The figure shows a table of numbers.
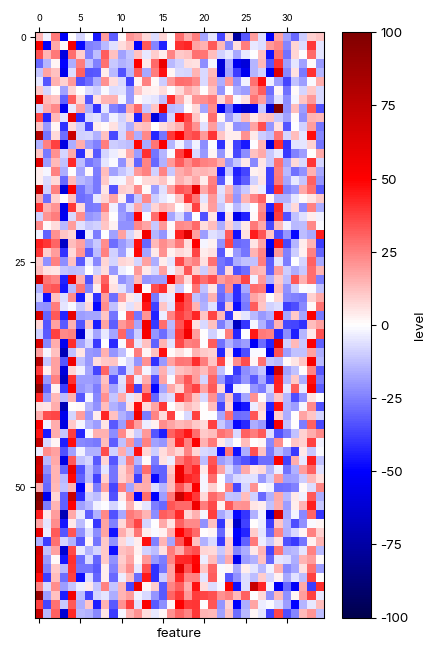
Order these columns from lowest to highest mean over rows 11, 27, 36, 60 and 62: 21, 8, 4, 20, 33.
8, 20, 21, 33, 4
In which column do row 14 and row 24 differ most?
12
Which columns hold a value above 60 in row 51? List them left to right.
0, 4, 17
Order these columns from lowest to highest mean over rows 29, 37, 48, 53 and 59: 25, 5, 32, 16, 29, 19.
5, 25, 32, 16, 19, 29
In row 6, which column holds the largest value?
27
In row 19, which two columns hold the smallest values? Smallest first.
3, 28
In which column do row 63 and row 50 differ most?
11
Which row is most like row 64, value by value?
17
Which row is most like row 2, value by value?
19
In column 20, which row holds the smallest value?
20
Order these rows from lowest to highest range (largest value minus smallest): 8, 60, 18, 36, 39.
18, 60, 36, 39, 8
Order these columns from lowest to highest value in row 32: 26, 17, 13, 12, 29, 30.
30, 12, 26, 29, 17, 13
